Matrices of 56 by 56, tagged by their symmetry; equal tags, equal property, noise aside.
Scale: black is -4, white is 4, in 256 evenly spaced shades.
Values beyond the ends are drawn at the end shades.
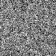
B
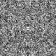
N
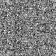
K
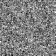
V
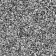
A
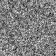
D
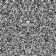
N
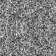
K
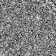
A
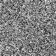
D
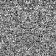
N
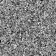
D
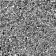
D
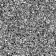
B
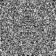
N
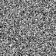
A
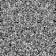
N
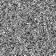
B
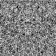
N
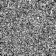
A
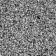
A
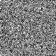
K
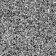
B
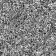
D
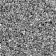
A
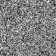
D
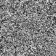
V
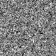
V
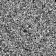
A
